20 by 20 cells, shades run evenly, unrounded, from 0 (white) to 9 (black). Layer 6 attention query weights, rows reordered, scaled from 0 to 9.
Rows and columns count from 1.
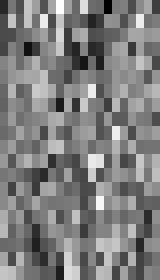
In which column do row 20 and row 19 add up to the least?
9
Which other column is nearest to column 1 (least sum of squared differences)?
3
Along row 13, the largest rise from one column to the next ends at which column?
13
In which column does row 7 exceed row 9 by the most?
8
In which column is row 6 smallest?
6
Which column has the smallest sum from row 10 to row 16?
15
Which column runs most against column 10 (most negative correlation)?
18
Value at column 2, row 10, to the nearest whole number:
5
